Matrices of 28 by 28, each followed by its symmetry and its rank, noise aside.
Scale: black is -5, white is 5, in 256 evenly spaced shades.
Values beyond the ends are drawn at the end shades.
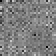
symmetric, rank four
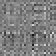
no symmetry, rank three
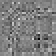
symmetric, rank four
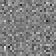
no symmetry, rank four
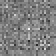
symmetric, rank four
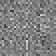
no symmetry, rank six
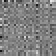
no symmetry, rank three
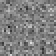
no symmetry, rank six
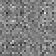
antisymmetric, rank six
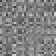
symmetric, rank three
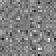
symmetric, rank four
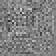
antisymmetric, rank six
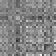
symmetric, rank three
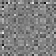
symmetric, rank three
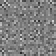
antisymmetric, rank six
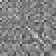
symmetric, rank six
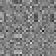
antisymmetric, rank four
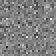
no symmetry, rank six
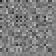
symmetric, rank three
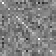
symmetric, rank four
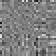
antisymmetric, rank four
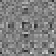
symmetric, rank three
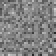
symmetric, rank four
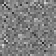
symmetric, rank six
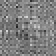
antisymmetric, rank four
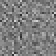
antisymmetric, rank four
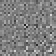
symmetric, rank six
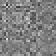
no symmetry, rank four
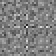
symmetric, rank four
